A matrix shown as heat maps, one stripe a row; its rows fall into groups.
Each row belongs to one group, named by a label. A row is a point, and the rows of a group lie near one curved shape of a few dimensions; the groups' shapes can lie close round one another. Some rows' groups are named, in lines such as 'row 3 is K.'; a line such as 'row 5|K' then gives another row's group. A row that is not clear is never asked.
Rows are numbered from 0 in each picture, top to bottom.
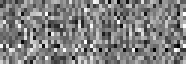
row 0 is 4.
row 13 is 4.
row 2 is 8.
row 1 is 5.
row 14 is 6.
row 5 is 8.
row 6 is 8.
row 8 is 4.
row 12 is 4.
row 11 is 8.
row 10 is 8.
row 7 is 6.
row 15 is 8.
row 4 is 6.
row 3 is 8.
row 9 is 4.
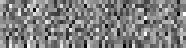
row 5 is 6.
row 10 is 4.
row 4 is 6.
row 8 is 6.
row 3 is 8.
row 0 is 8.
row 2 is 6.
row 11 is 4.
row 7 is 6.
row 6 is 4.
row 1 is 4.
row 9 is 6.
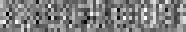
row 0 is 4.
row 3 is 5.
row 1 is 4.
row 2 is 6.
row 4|6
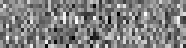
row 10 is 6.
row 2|4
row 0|4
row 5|4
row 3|6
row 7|6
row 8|5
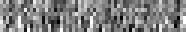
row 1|8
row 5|8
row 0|8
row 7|4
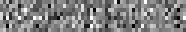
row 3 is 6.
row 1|4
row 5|4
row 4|8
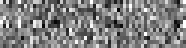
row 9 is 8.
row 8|6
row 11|4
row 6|8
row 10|4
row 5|8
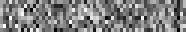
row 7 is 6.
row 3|4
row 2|8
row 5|6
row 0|4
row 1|6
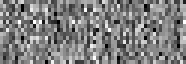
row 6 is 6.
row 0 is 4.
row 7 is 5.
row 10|6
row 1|8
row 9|8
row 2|8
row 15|6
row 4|4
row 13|4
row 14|4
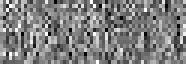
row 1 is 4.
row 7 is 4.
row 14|4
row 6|8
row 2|6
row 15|4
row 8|8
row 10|6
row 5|4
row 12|8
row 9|6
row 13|4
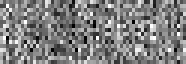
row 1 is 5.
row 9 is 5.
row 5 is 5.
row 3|6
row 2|4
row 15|8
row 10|4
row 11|6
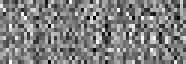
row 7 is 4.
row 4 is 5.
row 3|5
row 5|4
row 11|4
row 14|6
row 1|4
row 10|4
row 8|4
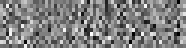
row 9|5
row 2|4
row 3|8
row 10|4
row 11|4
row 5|8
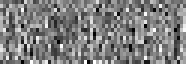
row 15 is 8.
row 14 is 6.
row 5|6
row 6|8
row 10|6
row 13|8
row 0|4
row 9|6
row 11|4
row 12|4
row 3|6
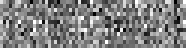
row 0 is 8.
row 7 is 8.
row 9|8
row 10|6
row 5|8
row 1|6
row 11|4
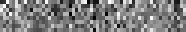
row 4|5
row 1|4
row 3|4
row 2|8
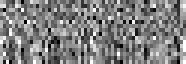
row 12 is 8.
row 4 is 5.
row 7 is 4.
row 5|4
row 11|8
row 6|4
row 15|8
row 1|4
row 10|8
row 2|5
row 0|8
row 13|8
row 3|8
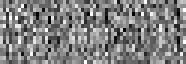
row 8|4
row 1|5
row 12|4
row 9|8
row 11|4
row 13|6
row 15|8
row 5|4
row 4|4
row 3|5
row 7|8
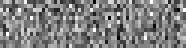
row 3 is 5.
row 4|4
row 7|5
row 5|5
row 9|6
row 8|6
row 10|5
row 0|5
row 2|8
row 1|6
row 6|5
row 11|6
